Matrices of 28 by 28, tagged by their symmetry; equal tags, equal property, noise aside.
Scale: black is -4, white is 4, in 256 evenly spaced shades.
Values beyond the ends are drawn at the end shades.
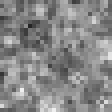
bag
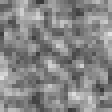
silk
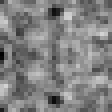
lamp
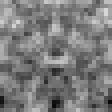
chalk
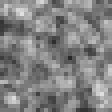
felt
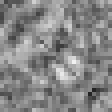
bag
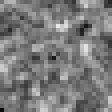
felt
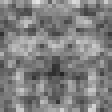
chalk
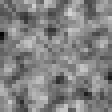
silk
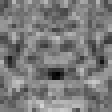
chalk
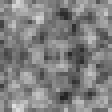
lamp
